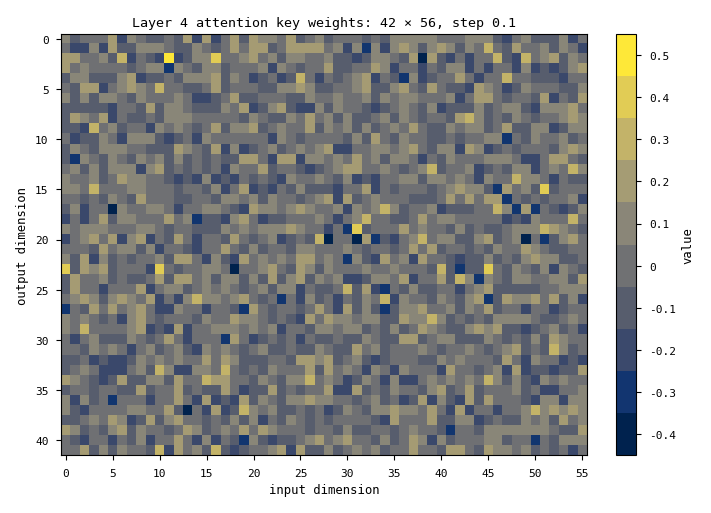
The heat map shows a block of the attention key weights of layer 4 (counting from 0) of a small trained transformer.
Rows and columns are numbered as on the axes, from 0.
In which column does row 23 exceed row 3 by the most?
45
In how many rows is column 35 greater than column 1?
17
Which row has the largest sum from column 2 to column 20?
26
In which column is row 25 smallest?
34
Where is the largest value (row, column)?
2, 11
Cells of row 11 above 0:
23
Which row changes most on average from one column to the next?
20
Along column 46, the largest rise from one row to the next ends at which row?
16
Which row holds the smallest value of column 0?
27
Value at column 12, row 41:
0.2
